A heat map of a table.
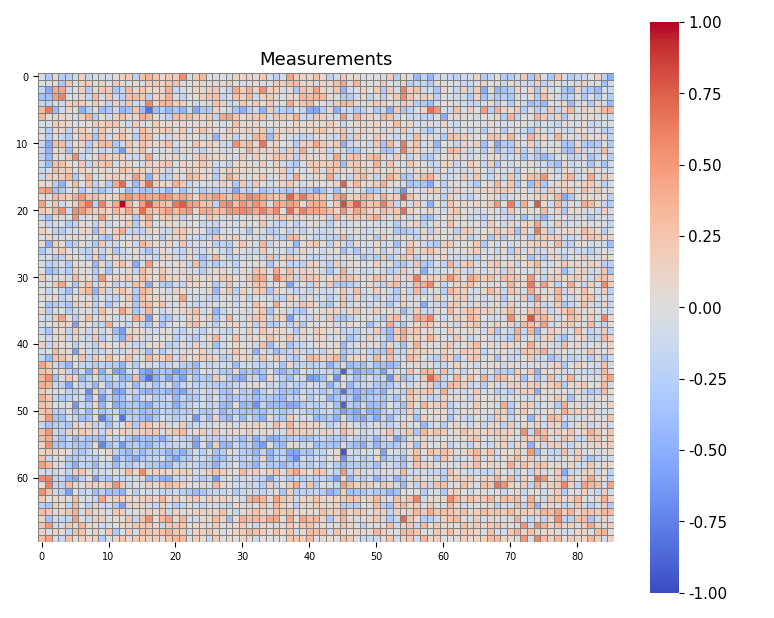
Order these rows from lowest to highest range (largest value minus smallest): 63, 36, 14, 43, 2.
14, 63, 43, 2, 36
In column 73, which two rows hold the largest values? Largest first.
36, 31
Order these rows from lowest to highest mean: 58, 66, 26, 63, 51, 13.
51, 58, 26, 13, 66, 63
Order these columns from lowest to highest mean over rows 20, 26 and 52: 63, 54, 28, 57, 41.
57, 63, 28, 41, 54
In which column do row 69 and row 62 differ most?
4
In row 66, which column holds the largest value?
54
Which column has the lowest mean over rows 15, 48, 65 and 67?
9
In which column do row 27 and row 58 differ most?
26
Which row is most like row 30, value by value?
63
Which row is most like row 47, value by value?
44
